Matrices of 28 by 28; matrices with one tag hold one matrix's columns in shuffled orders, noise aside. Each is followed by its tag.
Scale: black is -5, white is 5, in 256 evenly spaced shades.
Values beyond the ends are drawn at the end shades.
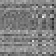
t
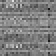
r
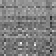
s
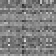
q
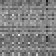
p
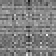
p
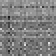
s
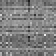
p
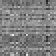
p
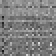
s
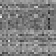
t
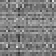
r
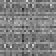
r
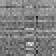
s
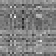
t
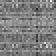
r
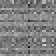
q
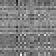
p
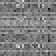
r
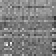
s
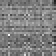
p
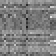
t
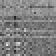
s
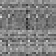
t
